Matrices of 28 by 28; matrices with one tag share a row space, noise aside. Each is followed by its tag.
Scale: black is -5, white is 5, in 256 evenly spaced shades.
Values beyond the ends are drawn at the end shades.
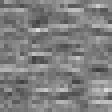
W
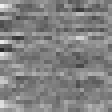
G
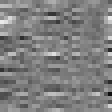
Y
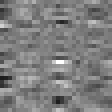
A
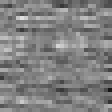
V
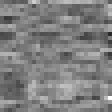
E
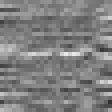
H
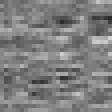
W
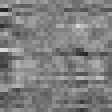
G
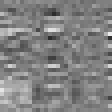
Y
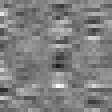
A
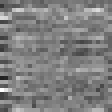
G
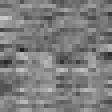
V
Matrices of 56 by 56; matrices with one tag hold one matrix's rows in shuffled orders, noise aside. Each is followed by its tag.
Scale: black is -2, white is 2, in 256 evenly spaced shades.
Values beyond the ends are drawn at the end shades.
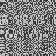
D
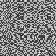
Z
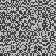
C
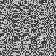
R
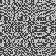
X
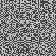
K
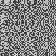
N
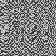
N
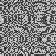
X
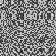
Z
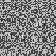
C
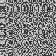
D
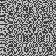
D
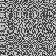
D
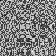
K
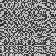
X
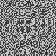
K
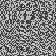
K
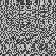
K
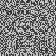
K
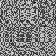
K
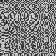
N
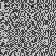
N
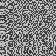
D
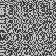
D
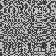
X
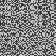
C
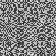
Z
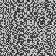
Z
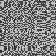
X
